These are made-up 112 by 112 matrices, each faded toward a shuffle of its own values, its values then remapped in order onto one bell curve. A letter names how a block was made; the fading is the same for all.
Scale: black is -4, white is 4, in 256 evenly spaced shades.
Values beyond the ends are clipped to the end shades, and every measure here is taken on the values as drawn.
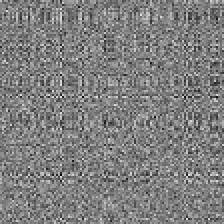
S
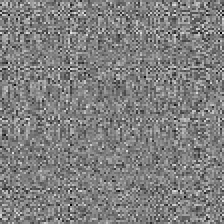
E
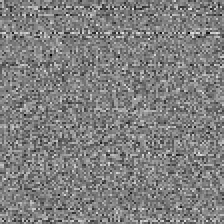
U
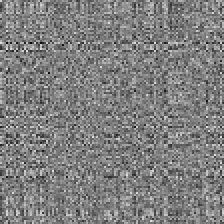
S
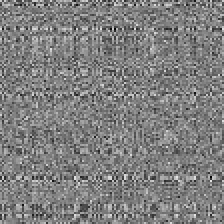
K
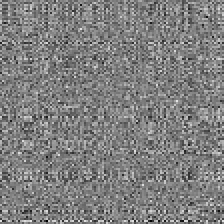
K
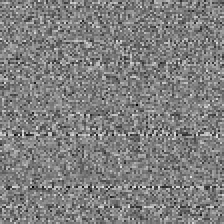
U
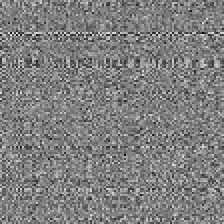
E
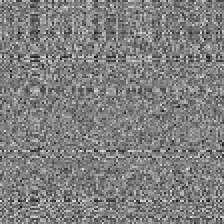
E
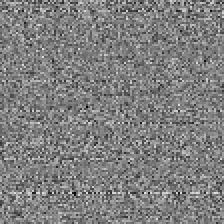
U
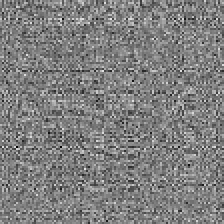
E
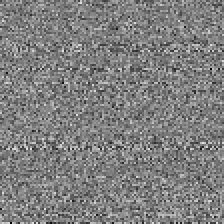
U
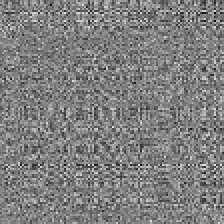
K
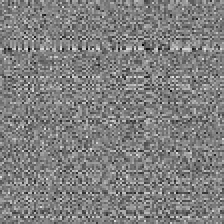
K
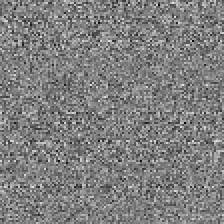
U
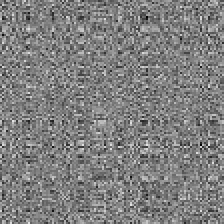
S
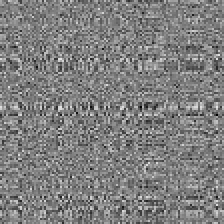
K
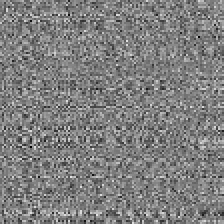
E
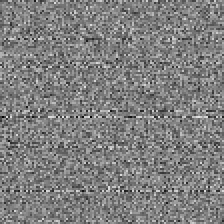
U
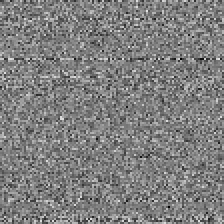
U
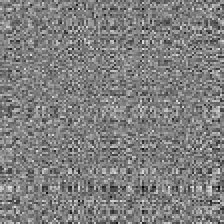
S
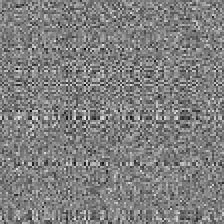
K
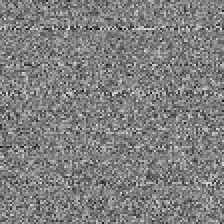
U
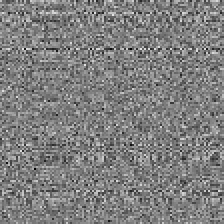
E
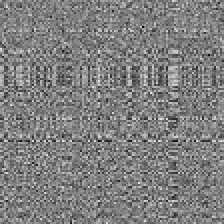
K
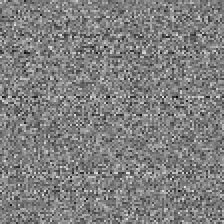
U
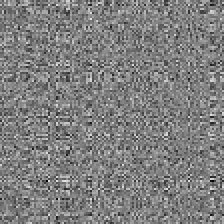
S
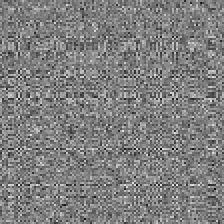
K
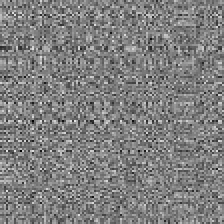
K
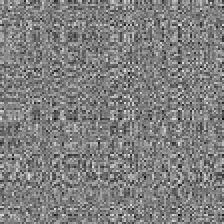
S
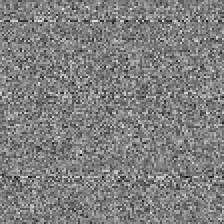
U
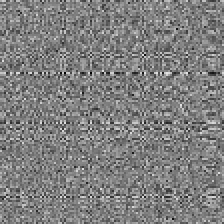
K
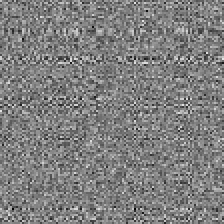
E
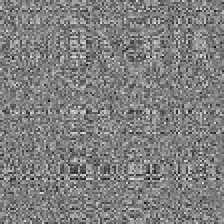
E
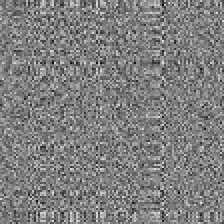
S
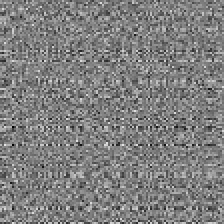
K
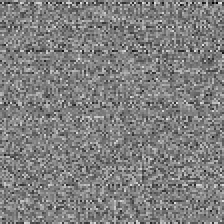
U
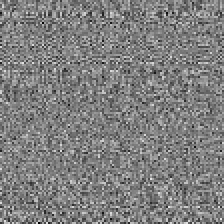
E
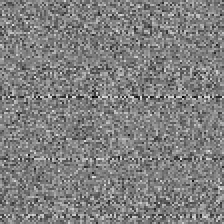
U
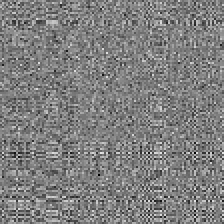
K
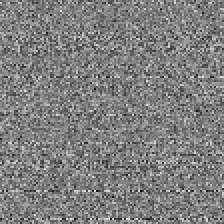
U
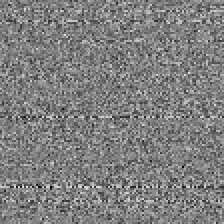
U
